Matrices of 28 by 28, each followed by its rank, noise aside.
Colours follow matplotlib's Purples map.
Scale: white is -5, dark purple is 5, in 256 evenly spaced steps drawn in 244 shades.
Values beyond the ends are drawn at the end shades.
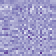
four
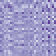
two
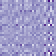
two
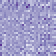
six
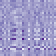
two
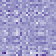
four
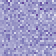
six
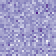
six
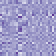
three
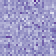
eight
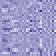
three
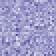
six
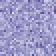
eight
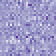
six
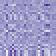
two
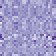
four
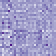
four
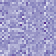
four
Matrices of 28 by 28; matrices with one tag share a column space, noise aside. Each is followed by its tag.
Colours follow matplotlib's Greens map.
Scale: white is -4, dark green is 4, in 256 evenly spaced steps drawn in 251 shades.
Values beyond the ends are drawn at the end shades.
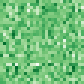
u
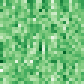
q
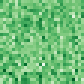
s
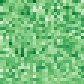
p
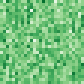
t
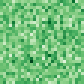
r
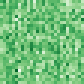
q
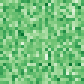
u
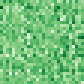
p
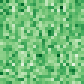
u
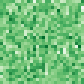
p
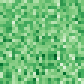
s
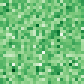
u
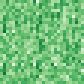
t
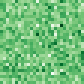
u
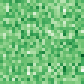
u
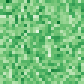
p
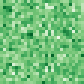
u
